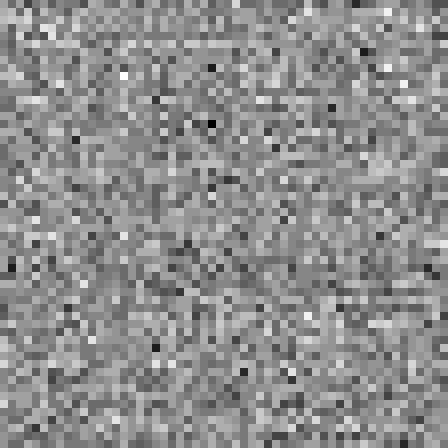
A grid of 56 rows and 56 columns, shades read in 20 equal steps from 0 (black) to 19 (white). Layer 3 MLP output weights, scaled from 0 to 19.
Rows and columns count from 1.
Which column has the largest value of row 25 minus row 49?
27
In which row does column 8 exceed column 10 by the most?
18
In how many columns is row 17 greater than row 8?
26
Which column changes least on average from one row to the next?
32
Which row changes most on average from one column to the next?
47
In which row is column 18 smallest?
1
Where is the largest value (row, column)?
10, 16
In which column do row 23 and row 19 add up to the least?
35
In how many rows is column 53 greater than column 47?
30
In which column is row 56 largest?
46
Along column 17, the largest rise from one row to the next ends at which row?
6
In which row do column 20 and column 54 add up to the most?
31
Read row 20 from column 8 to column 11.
13 9 8 14
